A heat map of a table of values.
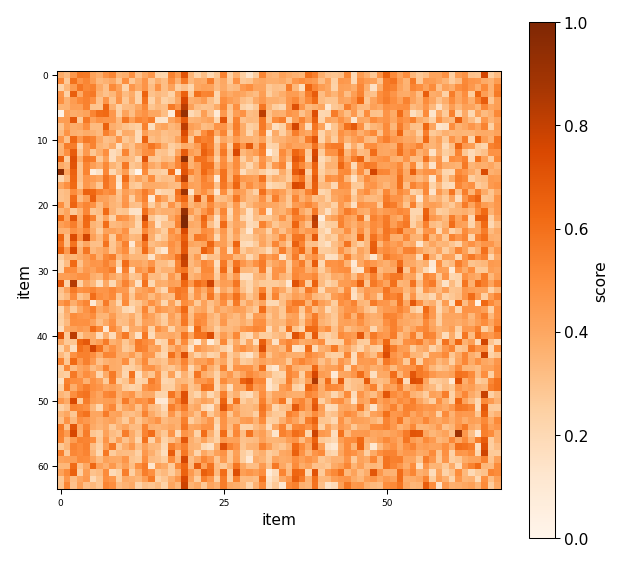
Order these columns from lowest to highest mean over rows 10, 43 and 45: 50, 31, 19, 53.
53, 31, 50, 19
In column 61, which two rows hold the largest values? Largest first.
55, 47
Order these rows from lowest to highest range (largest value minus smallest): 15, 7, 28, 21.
7, 28, 21, 15
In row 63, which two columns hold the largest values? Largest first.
19, 56
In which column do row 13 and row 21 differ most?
2
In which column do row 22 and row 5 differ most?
39
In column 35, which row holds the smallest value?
32
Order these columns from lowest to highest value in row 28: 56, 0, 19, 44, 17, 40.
0, 40, 17, 44, 56, 19
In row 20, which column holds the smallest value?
45
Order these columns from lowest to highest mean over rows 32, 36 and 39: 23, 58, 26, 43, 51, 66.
58, 66, 26, 43, 23, 51
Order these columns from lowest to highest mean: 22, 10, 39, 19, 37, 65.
10, 37, 22, 65, 39, 19
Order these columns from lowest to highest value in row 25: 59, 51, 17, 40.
40, 59, 51, 17
